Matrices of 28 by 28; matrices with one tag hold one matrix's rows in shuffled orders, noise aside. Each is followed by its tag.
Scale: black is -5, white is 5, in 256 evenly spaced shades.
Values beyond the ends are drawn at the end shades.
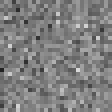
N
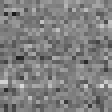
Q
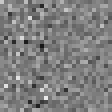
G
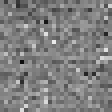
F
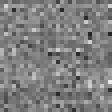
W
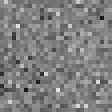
N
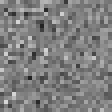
G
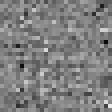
F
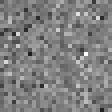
N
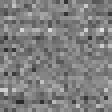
Q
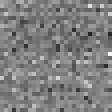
W
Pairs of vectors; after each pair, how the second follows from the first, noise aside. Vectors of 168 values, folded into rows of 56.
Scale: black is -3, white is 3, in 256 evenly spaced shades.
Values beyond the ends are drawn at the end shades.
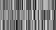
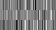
partly zeroed.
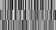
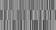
reversed, shrunk.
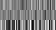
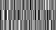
shuffled.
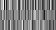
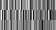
wrapped around.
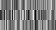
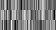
shuffled.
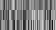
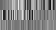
wrapped around, partly zeroed.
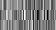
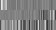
wrapped around, partly zeroed.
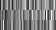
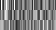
wrapped around.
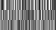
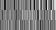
negated, partly zeroed.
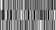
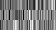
wrapped around.
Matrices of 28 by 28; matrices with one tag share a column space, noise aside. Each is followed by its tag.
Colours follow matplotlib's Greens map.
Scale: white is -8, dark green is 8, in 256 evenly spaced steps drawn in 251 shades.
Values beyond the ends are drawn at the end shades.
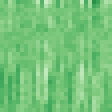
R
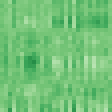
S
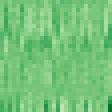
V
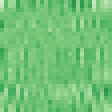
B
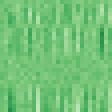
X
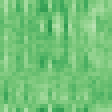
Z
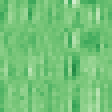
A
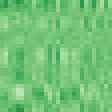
B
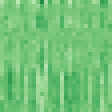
R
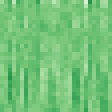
R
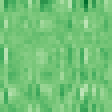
B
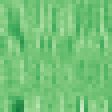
V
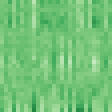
S
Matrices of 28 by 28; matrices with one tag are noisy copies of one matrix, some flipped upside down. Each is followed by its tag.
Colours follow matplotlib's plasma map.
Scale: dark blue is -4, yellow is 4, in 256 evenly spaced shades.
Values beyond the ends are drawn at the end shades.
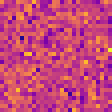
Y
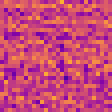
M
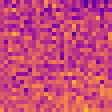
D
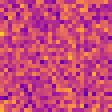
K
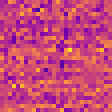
M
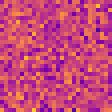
Y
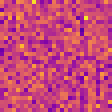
Y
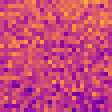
D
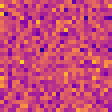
K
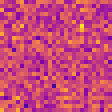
K
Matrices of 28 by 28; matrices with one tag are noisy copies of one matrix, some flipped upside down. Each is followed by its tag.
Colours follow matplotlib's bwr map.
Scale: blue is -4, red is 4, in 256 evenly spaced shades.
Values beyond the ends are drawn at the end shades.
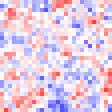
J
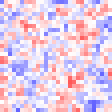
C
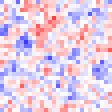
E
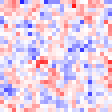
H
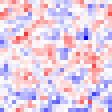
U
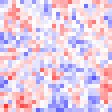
J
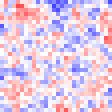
J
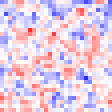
U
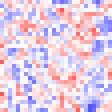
C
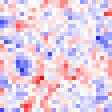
E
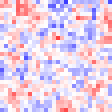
J
